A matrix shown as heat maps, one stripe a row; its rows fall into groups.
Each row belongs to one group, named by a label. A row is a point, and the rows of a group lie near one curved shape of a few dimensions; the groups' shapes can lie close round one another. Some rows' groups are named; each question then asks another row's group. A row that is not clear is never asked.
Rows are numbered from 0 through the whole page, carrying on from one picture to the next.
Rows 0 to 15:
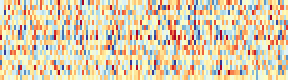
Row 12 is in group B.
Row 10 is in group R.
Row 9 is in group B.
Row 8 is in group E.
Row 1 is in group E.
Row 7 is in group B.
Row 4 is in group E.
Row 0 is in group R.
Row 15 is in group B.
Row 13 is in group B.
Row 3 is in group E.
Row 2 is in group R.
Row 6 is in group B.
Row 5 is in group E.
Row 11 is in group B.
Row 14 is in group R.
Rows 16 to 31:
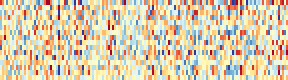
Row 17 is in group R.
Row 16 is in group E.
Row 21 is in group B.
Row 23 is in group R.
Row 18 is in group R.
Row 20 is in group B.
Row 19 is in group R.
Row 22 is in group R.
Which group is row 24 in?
E
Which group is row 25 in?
B
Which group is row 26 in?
E
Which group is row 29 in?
R
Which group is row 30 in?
R
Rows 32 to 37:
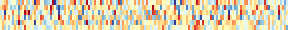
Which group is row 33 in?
R
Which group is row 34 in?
R
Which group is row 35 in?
R
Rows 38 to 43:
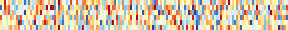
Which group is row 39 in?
B
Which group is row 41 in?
B
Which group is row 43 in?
R
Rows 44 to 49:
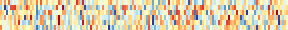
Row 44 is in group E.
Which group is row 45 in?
R
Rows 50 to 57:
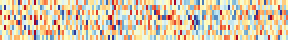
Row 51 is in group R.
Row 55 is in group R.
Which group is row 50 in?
B
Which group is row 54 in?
B
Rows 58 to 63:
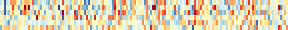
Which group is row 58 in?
R
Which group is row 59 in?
R
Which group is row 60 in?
R
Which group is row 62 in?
E
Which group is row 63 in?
B
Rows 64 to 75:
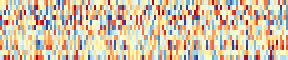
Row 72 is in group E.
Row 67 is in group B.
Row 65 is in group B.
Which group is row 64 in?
R
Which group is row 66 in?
E
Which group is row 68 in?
E
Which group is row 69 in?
B
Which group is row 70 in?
E
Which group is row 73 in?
E
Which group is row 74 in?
E
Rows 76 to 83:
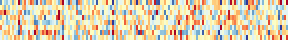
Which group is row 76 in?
B
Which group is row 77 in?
E
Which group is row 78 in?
R
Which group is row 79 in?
R
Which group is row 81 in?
B
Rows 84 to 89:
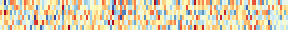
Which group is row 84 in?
R
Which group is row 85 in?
B
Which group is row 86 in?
R
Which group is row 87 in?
B
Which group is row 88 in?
B
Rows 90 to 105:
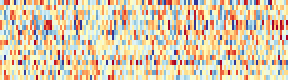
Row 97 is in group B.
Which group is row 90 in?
E
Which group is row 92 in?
R
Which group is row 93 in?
R
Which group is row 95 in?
E
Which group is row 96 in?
B
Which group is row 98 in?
R
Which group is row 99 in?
E
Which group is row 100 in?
R
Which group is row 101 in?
R
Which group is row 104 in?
R
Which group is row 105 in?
B
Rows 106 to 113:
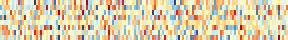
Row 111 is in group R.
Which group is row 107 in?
B
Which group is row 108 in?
R
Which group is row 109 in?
R
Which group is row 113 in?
R
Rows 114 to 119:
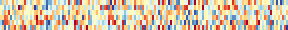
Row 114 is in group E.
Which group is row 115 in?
B
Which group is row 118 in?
E
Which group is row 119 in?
E
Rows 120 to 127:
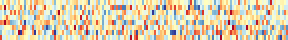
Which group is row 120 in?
E
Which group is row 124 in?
R
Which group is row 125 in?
E
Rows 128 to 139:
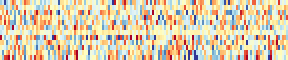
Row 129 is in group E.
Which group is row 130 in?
R
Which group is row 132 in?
R
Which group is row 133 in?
E
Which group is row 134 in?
B
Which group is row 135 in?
B
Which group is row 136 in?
E
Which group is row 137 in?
R
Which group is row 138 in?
E
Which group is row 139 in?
E
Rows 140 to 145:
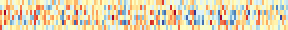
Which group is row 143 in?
B
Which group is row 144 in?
R
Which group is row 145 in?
B
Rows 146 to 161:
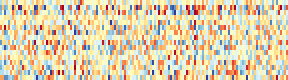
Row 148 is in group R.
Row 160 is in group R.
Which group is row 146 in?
E
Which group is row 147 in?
B
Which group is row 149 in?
B
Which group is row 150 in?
E
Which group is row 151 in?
R
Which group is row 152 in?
B
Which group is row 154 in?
B
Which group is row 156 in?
B
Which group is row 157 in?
E
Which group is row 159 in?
E
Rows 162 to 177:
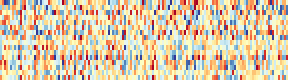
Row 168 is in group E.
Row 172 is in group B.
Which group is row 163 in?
E
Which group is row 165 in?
E
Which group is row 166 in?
R
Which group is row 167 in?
R
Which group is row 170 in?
B
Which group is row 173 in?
B
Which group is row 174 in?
R
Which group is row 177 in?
R
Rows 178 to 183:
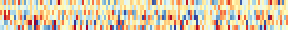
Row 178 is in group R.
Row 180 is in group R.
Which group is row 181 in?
E
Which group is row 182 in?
B
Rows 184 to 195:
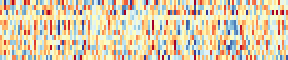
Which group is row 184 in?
R
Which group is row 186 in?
E
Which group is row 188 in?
R
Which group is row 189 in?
R
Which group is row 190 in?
R
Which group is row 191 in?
B
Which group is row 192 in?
R
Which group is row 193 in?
R
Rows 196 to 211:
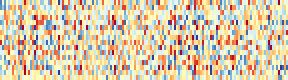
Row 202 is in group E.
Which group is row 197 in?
R
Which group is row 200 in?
E
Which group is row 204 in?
B
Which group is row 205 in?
E
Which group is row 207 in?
R
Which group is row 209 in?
E
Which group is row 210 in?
R
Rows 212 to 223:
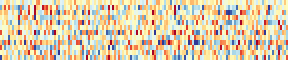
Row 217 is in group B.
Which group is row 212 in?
B
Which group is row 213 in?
B
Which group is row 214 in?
R
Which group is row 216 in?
R
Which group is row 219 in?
E
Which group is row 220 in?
E
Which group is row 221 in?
B
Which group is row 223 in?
B
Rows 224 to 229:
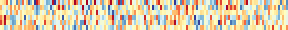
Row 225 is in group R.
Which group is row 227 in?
R
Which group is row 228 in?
R
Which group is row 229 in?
B
